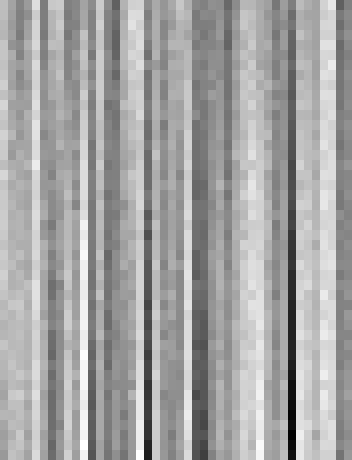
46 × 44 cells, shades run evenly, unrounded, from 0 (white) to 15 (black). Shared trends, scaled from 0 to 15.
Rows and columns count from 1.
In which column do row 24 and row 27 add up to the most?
37
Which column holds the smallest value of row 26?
11
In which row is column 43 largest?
1
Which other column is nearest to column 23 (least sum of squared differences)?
8
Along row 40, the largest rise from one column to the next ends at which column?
19
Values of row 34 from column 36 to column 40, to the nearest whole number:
5 13 2 3 4
